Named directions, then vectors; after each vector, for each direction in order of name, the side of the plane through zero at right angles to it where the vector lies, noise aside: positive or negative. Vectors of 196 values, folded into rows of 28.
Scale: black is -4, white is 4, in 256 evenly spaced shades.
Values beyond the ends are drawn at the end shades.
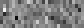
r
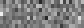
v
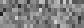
negative, negative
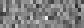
positive, negative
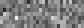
negative, negative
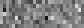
negative, positive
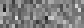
negative, positive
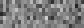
positive, negative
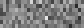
positive, negative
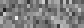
negative, negative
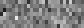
negative, negative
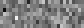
negative, negative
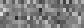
positive, positive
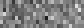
negative, positive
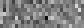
negative, positive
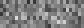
negative, negative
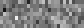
negative, negative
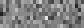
positive, negative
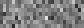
positive, negative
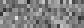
negative, negative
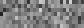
negative, negative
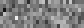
negative, negative
